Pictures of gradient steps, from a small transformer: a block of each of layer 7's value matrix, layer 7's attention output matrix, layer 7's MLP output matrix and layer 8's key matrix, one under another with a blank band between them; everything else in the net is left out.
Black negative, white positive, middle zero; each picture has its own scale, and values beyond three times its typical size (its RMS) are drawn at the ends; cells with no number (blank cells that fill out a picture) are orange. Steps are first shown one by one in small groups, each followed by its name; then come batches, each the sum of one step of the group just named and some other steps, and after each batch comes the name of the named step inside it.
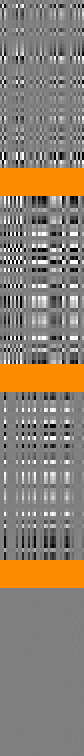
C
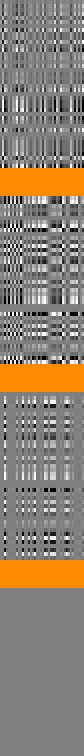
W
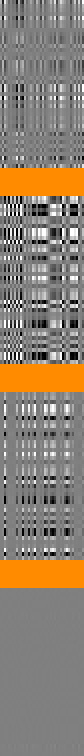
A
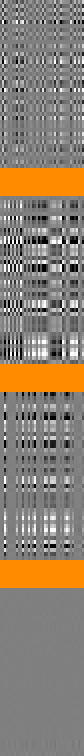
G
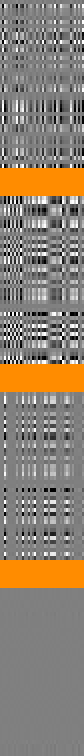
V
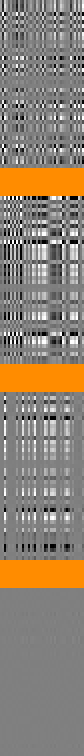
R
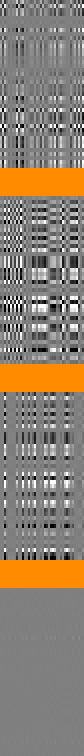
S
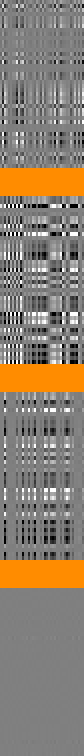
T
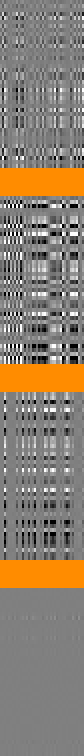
T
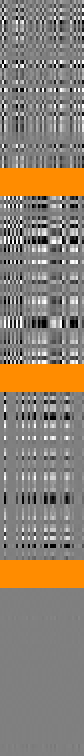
G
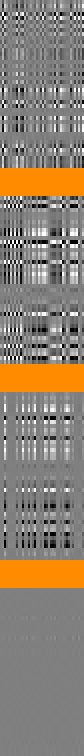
R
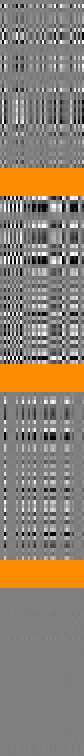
V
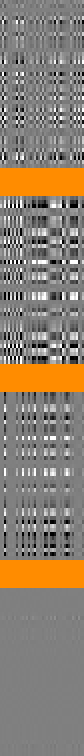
C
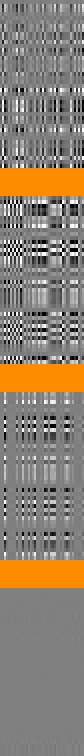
V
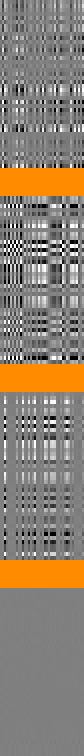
W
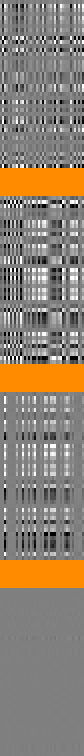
W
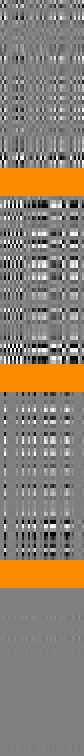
C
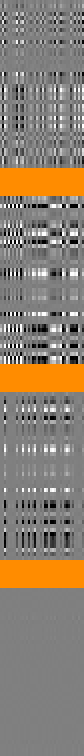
T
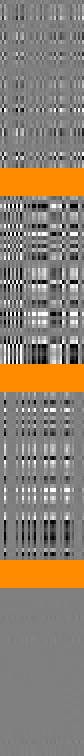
T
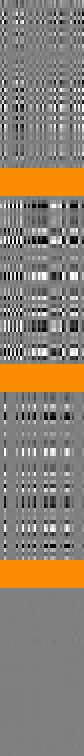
G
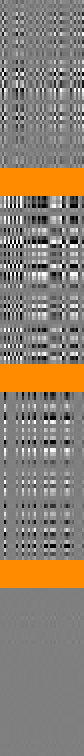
G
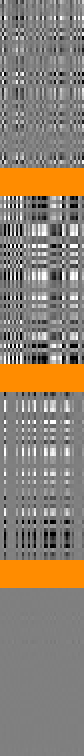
C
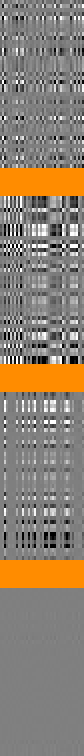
C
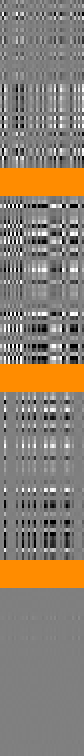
T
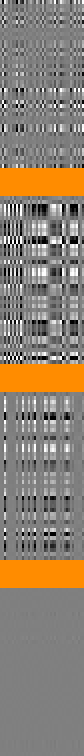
R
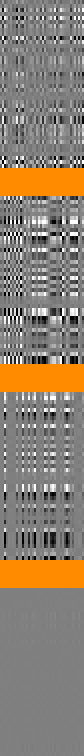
S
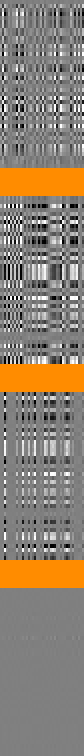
S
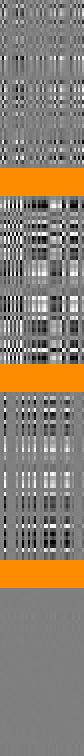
C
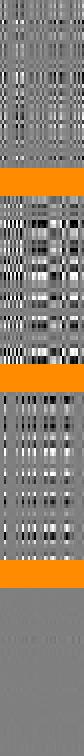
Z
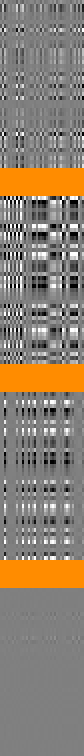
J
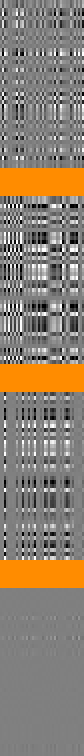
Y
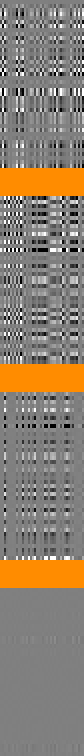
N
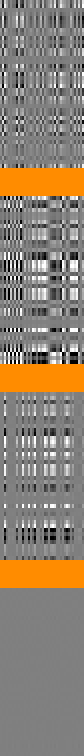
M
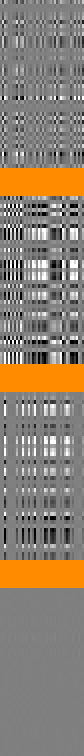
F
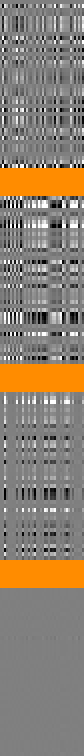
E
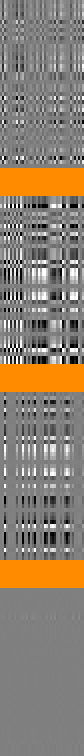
Z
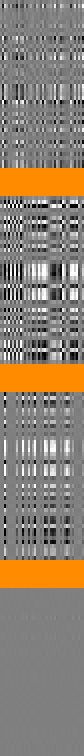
F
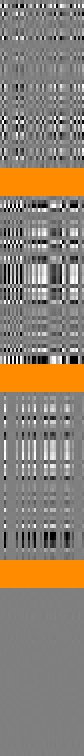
M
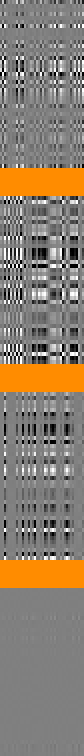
N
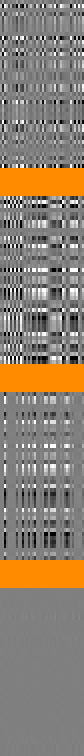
E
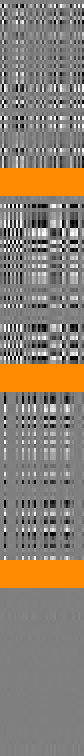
Z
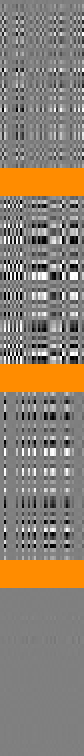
Z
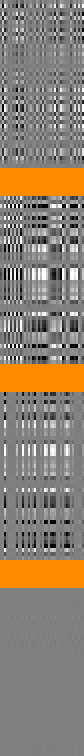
Y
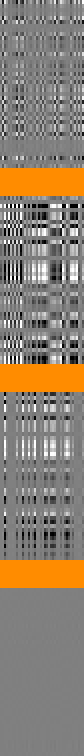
F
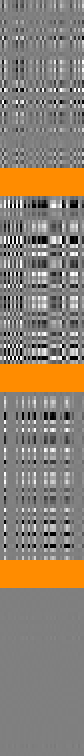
J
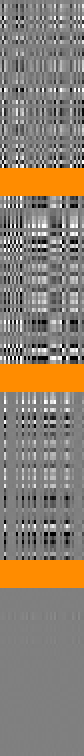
E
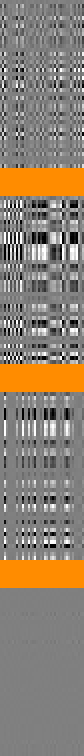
J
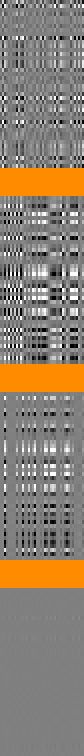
Y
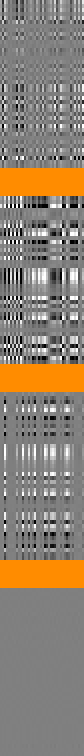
Z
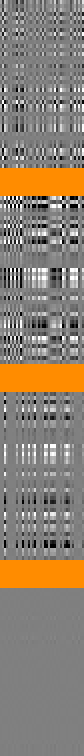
Y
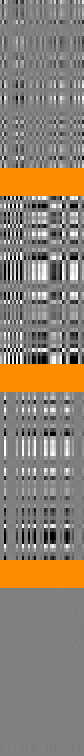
M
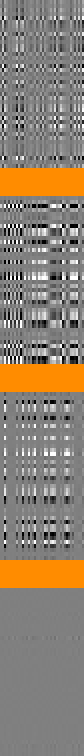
Z
